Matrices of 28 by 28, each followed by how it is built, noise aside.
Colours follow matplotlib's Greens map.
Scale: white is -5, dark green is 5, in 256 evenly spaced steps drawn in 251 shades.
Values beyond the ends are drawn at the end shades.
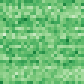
blocks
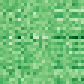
low rank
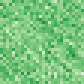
Toeplitz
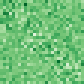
block diagonal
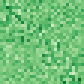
block diagonal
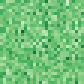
low rank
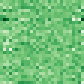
low rank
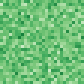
noise
